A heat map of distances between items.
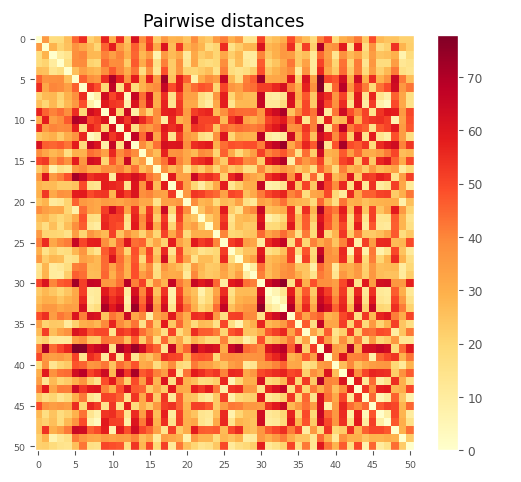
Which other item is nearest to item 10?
48
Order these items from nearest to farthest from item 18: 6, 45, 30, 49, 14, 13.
49, 14, 6, 45, 13, 30
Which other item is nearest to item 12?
7
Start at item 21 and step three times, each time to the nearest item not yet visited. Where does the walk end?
35
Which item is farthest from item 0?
13
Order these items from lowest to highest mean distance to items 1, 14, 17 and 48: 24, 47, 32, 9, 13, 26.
24, 26, 47, 32, 9, 13
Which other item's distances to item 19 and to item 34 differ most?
41
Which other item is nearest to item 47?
8
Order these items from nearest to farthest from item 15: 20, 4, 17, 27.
20, 4, 17, 27
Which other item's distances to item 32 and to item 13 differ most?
33
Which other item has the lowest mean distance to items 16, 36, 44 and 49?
2
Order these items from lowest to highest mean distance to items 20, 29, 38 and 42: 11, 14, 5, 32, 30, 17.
17, 32, 14, 30, 11, 5
